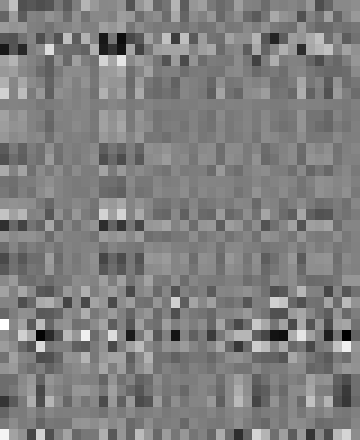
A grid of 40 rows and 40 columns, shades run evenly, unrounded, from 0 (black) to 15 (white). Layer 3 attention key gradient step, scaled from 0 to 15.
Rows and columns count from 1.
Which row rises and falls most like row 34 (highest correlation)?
26
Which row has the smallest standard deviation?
10
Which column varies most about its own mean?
1
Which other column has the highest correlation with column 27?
35
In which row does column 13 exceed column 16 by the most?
31
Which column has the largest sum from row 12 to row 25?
17
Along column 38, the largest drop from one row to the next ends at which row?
33
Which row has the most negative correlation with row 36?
32
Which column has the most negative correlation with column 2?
36
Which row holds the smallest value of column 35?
40
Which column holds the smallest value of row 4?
14
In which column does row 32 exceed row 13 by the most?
39
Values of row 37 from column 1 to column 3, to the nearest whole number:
3 5 7
